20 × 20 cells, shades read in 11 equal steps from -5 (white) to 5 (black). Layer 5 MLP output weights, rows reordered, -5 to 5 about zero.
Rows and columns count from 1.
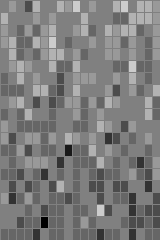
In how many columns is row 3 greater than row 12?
6
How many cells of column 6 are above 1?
3
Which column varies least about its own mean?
1
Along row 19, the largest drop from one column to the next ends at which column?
7
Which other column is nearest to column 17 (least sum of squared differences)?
20
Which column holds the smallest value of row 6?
17
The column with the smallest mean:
10
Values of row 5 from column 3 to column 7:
1 0 1 -1 -2
